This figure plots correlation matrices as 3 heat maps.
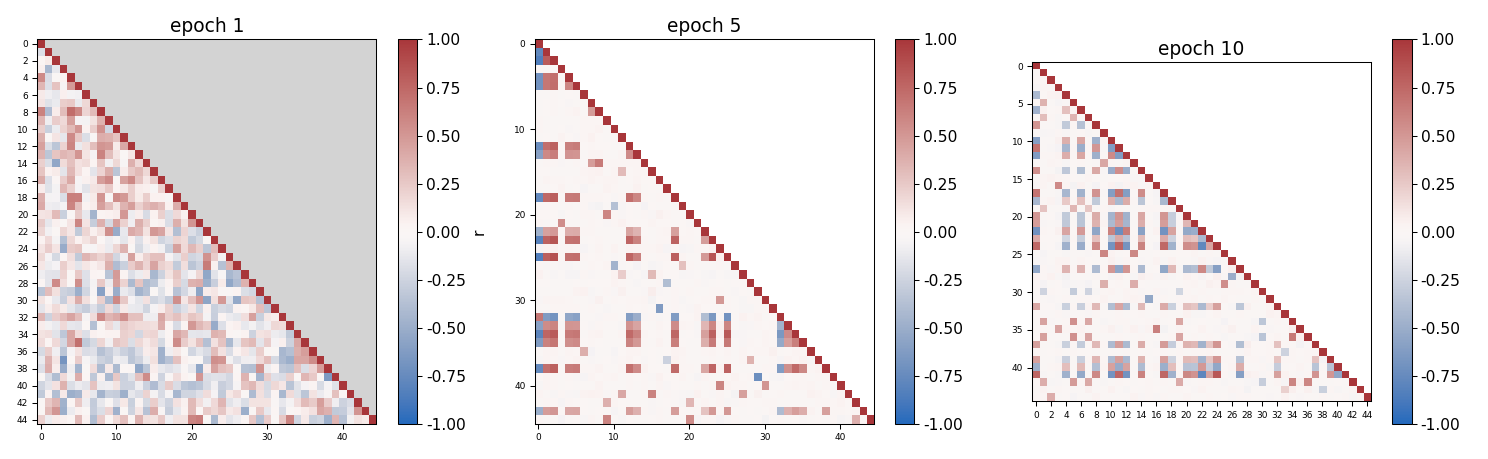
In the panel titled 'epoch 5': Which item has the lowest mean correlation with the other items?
0
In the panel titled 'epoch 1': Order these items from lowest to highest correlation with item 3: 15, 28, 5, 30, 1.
1, 30, 15, 5, 28
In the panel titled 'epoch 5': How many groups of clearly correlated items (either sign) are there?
11
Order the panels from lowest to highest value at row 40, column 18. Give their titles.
epoch 1, epoch 5, epoch 10
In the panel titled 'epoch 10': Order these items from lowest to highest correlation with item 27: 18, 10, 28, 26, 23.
23, 28, 26, 18, 10
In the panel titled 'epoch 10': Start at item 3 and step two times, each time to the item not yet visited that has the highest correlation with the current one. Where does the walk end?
35
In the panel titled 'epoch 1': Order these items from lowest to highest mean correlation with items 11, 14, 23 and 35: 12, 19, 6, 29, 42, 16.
29, 6, 16, 42, 12, 19
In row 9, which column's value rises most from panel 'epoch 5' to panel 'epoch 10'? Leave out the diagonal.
25
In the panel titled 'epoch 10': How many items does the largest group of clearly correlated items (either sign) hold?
21
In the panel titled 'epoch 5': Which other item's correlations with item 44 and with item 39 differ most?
29
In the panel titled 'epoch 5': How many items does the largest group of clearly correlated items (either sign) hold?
17
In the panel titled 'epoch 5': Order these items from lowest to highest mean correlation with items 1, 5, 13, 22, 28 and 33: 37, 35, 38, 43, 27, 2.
27, 37, 43, 35, 38, 2
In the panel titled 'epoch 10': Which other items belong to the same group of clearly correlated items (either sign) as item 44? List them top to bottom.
2
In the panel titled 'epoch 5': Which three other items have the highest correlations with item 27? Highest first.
41, 15, 11
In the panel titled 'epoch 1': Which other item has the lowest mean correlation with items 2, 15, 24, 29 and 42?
3
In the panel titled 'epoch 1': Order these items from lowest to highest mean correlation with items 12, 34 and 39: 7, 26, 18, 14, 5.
7, 26, 5, 18, 14
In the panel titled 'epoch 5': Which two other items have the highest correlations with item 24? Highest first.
40, 30
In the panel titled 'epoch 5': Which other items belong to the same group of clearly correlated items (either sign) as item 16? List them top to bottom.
31
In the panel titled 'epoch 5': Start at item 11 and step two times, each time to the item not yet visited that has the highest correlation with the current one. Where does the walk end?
15
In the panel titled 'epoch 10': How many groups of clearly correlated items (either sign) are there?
8
